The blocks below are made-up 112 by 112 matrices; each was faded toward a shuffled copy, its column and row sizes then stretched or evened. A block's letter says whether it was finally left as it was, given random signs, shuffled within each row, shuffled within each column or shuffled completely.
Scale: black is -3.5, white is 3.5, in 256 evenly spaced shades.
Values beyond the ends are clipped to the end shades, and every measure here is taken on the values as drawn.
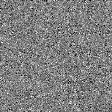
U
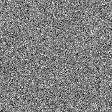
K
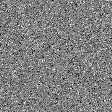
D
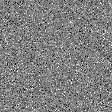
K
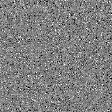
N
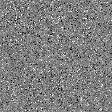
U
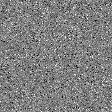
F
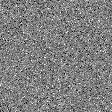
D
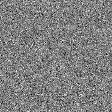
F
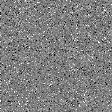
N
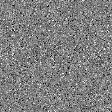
U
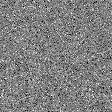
D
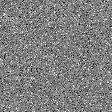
K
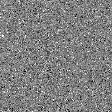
U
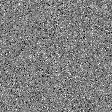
D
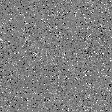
U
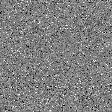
F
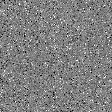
K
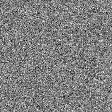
F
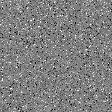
K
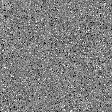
K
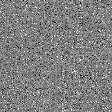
N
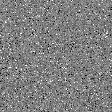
F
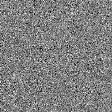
U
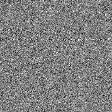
U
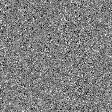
K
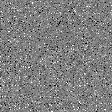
N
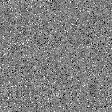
N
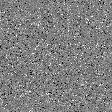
F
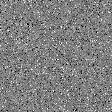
F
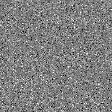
U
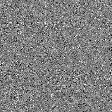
N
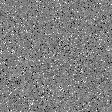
D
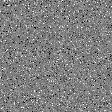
F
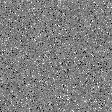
D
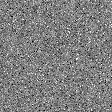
D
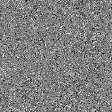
N
